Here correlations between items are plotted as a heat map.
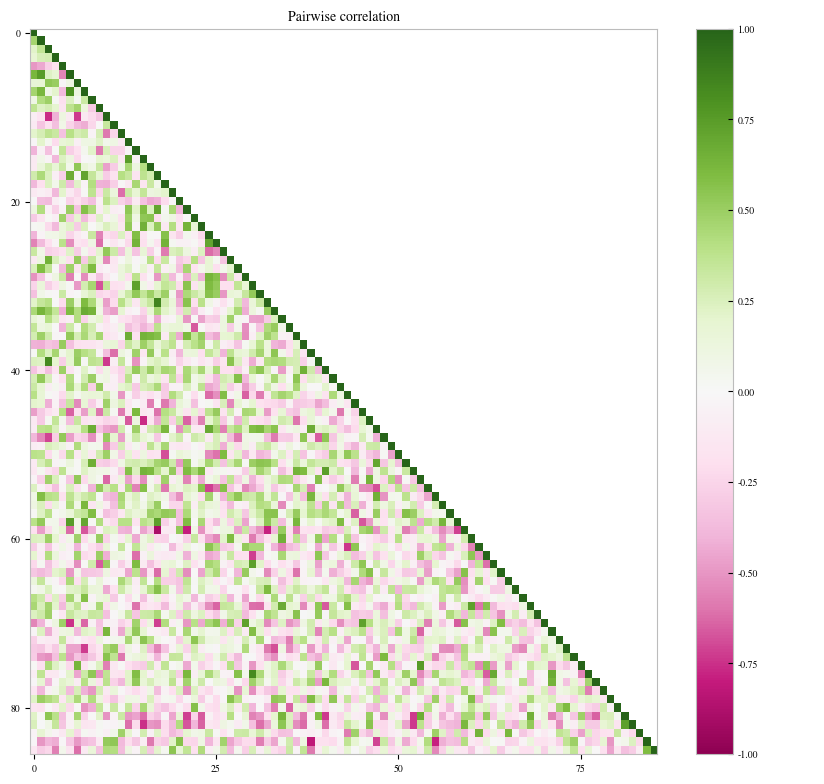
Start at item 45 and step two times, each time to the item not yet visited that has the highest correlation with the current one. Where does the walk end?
29
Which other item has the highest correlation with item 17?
32
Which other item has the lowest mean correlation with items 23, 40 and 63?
81
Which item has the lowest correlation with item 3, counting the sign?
85
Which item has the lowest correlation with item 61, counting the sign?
43
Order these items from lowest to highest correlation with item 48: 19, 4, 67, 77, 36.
36, 67, 19, 77, 4
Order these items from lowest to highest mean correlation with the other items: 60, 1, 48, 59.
59, 48, 60, 1
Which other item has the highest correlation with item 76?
30
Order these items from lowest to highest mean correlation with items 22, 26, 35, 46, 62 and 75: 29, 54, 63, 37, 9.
63, 29, 37, 54, 9
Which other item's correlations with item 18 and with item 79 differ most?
50
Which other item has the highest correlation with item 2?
39
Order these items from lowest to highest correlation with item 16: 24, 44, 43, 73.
44, 73, 43, 24
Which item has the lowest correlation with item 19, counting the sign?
12
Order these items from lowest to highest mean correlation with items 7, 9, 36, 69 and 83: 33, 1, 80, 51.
80, 51, 33, 1
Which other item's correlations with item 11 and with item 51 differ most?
47
